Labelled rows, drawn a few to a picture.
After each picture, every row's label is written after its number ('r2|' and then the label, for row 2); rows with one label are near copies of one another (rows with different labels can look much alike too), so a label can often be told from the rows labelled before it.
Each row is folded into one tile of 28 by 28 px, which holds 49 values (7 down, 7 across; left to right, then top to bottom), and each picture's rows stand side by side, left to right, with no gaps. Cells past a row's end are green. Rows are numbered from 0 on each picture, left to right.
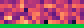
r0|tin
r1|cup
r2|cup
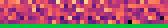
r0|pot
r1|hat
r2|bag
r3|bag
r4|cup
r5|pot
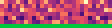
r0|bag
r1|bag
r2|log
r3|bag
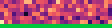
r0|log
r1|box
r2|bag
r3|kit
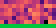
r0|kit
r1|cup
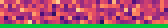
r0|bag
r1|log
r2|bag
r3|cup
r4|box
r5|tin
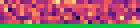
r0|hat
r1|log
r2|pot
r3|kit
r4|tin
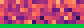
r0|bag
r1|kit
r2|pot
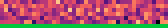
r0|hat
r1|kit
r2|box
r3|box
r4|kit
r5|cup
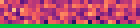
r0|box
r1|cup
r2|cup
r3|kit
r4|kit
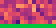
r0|cup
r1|hat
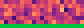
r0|kit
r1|kit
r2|hat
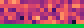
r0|pot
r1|tin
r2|cup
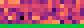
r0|pot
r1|tin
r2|kit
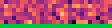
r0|kit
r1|log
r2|cup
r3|kit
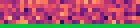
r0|tin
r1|pot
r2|kit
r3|pot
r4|log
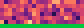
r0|kit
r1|log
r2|pot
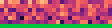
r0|pot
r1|pot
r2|kit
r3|kit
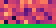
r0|kit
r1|pot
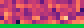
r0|cup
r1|tin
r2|tin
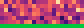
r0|hat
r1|kit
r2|bag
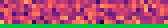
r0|log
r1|kit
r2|tin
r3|cup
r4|tin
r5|hat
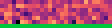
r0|cup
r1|tin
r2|cup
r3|pot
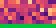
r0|pot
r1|box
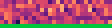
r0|cup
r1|box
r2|hat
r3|hat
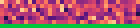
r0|bag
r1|hat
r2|hat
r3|tin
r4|log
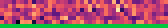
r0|cup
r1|kit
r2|tin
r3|hat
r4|hat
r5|log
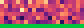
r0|bag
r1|pot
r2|kit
